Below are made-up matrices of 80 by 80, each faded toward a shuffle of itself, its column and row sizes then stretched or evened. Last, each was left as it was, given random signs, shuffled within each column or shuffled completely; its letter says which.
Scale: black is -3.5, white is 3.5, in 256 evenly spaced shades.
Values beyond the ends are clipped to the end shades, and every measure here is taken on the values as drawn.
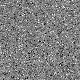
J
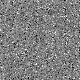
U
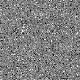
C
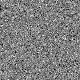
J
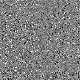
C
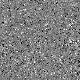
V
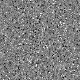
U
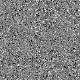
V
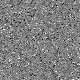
J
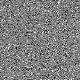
C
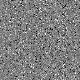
U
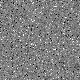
J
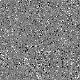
V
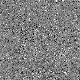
V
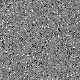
U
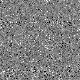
V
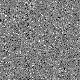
U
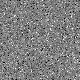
J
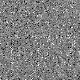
C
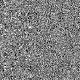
C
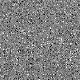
C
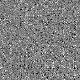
C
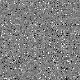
C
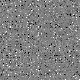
C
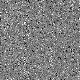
U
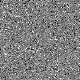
V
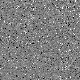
V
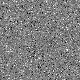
J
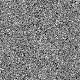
U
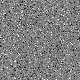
J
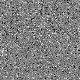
V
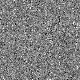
U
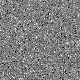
J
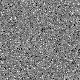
J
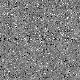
V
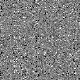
C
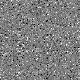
C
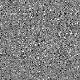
C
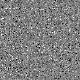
V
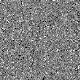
C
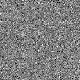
C
